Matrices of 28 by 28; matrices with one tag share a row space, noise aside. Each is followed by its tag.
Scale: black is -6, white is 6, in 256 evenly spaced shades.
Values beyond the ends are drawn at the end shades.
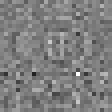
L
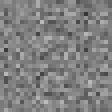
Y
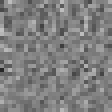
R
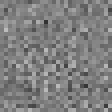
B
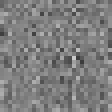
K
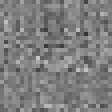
Y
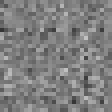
R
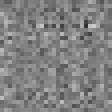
R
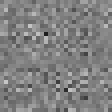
B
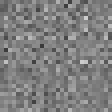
B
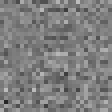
Y
